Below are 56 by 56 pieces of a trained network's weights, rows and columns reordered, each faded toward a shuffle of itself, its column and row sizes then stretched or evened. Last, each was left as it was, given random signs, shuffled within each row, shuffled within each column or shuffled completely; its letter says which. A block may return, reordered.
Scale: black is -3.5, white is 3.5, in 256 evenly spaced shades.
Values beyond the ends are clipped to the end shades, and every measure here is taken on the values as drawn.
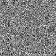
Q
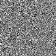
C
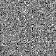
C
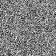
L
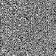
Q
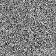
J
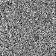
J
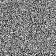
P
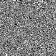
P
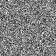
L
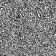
P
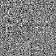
Q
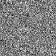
Q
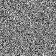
C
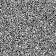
L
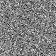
L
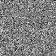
C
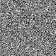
J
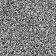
P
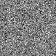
J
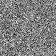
L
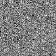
Q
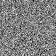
P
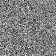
J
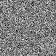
L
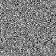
Q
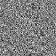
Q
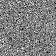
L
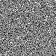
L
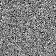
L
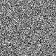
J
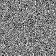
J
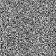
Q
